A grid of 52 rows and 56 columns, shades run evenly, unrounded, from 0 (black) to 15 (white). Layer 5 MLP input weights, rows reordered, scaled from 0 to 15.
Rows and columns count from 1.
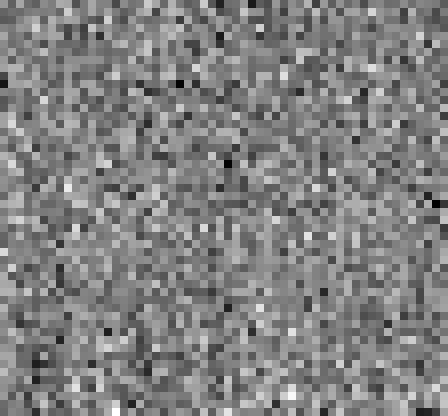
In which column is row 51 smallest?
17
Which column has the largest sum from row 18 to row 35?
10
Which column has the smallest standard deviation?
7
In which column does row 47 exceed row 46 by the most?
12
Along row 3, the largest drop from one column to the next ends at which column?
15
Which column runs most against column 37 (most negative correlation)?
48
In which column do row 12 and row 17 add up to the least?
46
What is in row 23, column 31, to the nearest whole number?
4
